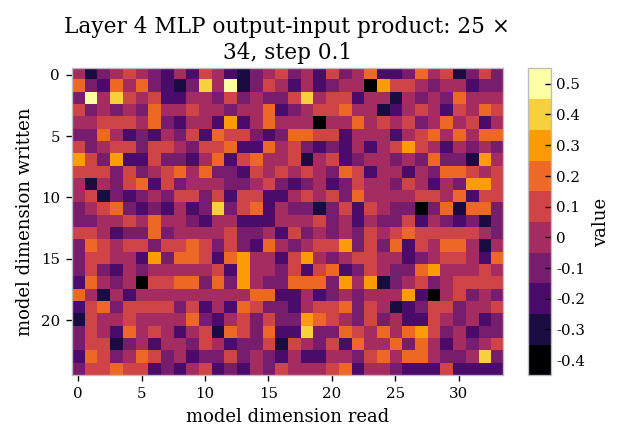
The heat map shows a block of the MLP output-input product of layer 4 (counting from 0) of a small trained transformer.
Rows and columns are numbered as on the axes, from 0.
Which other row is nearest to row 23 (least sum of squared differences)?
13
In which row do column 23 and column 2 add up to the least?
1
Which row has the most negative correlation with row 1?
17
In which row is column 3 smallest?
22
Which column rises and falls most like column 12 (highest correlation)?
24
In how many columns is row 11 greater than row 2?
11
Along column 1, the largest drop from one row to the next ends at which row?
3
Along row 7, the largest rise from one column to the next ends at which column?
32
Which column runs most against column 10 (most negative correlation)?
23
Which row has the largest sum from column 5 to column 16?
15
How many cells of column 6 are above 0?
12
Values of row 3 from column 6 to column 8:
0.2 0 0
